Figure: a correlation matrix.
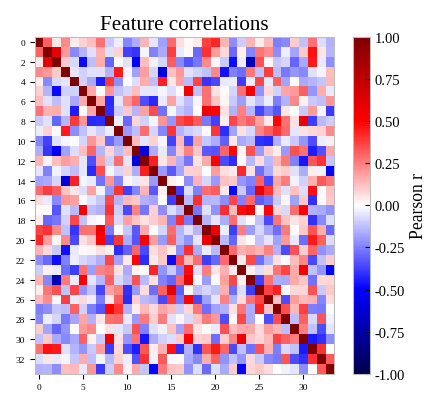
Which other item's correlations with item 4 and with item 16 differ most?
25
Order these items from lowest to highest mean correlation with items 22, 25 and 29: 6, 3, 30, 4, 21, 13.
3, 13, 6, 4, 30, 21
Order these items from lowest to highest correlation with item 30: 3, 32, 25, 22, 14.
32, 3, 14, 25, 22
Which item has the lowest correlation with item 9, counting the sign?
21
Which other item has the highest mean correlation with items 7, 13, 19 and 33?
20
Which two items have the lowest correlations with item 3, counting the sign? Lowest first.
14, 21
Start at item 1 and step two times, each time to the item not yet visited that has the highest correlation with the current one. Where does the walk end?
31
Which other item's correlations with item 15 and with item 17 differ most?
24
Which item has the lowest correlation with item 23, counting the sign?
33
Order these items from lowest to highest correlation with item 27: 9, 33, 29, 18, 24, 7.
7, 24, 33, 29, 18, 9
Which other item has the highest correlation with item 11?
22
